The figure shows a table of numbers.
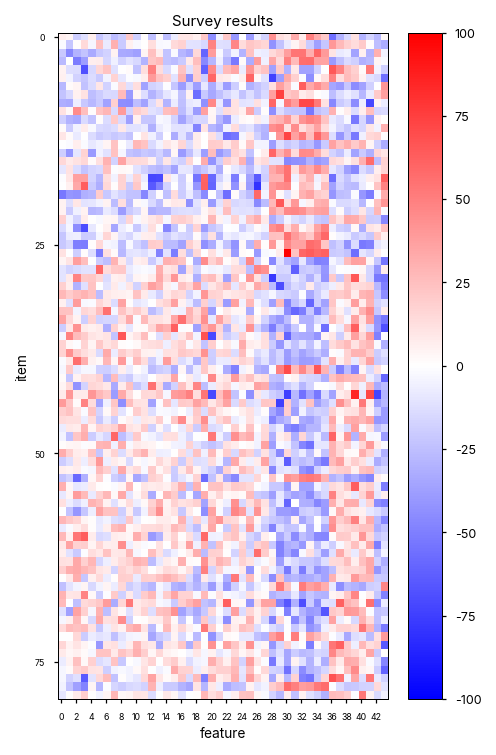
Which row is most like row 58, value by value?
54
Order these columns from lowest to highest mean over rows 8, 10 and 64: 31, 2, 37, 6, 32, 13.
6, 37, 2, 13, 31, 32
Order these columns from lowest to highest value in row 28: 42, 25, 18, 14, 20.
42, 25, 18, 20, 14
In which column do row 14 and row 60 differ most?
19
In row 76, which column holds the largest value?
39
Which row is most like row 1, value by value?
41
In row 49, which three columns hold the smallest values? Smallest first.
33, 32, 28
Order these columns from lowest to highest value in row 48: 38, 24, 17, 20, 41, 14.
17, 41, 14, 24, 38, 20
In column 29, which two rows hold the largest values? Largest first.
7, 20
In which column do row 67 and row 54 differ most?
3
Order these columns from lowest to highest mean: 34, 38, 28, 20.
28, 34, 20, 38
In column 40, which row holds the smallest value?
25
